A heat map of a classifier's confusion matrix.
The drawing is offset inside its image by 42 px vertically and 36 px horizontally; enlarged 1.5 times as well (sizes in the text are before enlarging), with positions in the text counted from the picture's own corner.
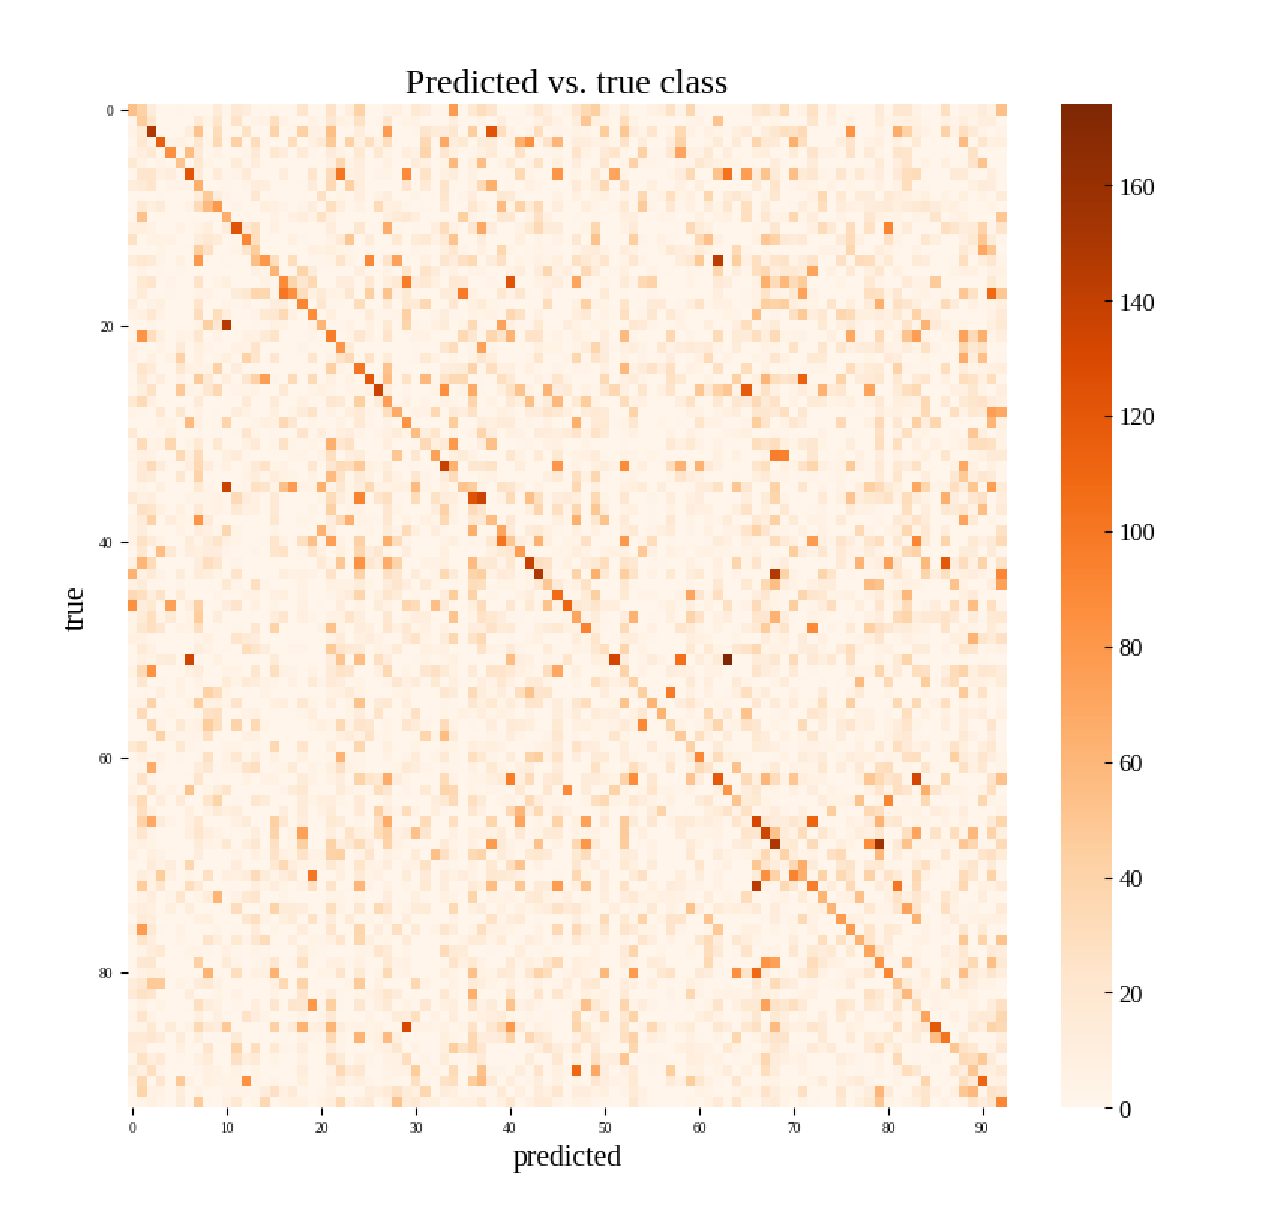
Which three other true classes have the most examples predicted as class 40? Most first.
16, 62, 85
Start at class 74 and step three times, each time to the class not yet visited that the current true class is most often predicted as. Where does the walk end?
37
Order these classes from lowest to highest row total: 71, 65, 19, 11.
65, 19, 11, 71
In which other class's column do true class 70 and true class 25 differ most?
14
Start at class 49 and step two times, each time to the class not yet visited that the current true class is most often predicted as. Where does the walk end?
47
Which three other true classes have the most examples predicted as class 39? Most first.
40, 20, 9
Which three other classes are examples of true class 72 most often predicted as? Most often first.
66, 81, 45
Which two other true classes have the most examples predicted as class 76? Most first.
2, 21
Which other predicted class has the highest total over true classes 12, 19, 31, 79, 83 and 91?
67
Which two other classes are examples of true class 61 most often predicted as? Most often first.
2, 64
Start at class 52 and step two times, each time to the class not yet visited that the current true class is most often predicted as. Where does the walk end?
38
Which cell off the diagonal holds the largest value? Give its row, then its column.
51, 63
